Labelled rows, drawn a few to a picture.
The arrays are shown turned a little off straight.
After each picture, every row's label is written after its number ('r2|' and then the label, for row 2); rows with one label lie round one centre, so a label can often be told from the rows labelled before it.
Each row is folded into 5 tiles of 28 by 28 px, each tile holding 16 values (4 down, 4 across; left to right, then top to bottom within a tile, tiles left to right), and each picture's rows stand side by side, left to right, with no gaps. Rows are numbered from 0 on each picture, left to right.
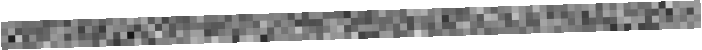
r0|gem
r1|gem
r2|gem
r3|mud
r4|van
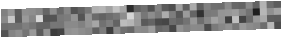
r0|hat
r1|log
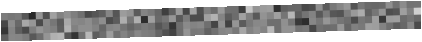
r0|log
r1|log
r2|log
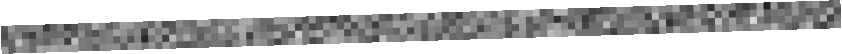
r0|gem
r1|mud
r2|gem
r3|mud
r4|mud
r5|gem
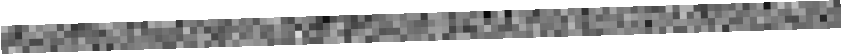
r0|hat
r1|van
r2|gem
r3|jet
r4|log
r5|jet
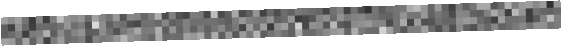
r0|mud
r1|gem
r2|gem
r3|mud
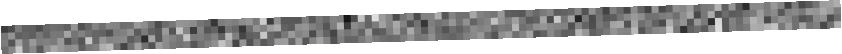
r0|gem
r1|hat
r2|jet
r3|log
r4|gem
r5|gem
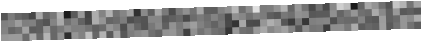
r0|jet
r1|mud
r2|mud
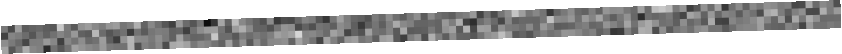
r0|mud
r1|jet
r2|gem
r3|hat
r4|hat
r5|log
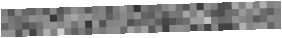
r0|log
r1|van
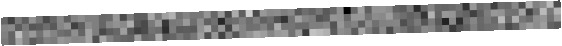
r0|gem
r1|van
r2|jet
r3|log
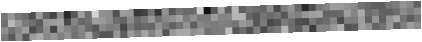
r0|jet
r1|jet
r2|log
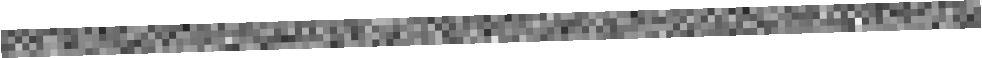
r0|gem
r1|gem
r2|hat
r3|gem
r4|hat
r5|log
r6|gem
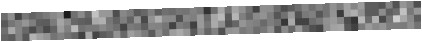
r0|jet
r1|jet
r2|log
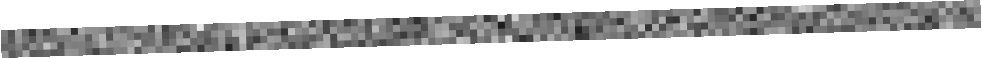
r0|mud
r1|mud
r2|jet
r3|jet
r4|log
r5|hat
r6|van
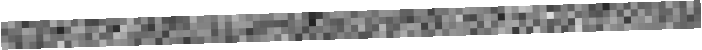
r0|log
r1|mud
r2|mud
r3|hat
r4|gem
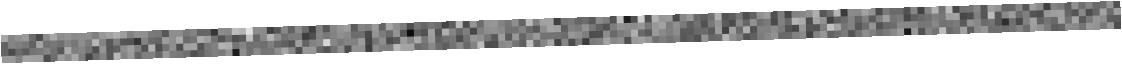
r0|mud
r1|hat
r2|mud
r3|log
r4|jet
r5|mud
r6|van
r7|log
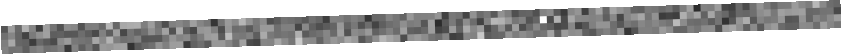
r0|van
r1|hat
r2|gem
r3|log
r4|log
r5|mud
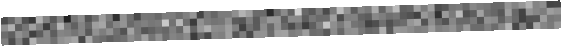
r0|jet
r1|hat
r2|mud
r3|hat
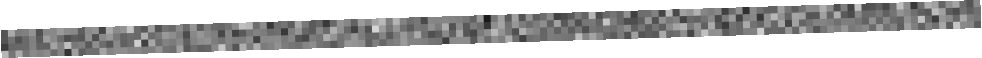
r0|van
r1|hat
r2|mud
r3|jet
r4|van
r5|log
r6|mud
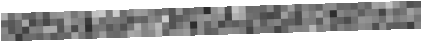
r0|mud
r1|jet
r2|hat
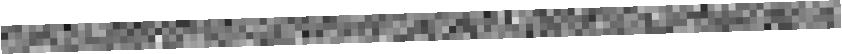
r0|jet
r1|gem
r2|gem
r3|jet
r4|mud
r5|van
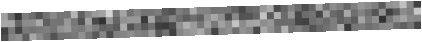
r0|hat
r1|log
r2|log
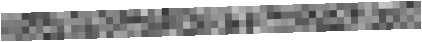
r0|mud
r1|mud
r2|hat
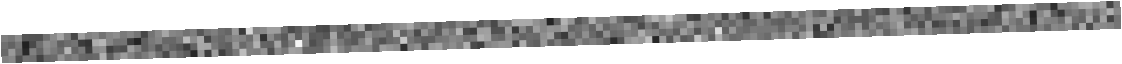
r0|mud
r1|van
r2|gem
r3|hat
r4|hat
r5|gem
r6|gem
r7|hat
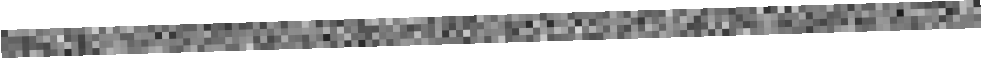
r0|van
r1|gem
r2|van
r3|mud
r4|gem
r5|jet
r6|log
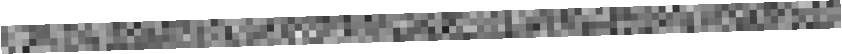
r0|jet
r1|mud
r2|gem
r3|mud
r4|van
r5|hat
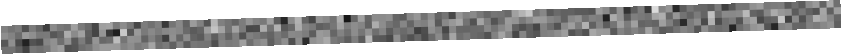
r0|log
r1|log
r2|jet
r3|hat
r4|jet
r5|log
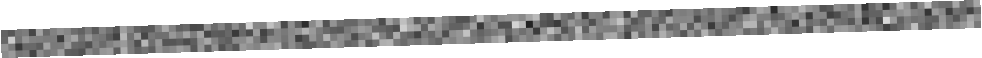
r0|log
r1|van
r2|log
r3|mud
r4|gem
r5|mud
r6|mud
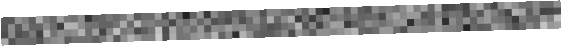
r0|log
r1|gem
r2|gem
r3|mud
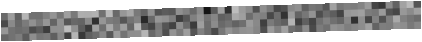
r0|van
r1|jet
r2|log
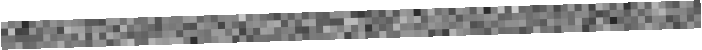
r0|log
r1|hat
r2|log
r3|jet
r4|jet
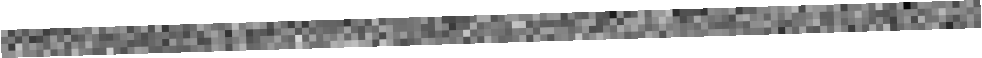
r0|gem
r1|mud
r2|gem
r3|mud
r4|jet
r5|van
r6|jet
